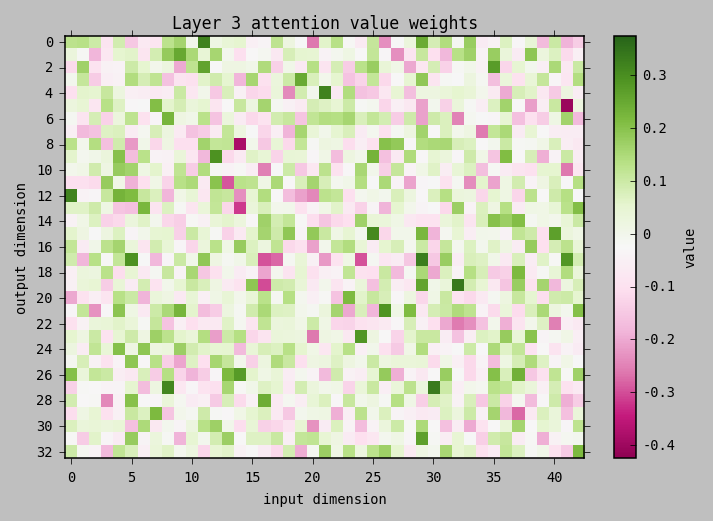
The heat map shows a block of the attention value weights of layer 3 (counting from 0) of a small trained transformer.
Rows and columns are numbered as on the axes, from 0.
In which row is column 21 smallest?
17
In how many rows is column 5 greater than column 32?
18
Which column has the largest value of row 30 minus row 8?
14
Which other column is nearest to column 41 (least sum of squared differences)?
34
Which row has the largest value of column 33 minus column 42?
0
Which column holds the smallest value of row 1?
27
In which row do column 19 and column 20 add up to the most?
3
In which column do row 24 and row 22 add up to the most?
4
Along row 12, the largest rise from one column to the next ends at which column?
21
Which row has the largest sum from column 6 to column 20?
24
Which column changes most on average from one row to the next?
5
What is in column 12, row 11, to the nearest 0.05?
0.2
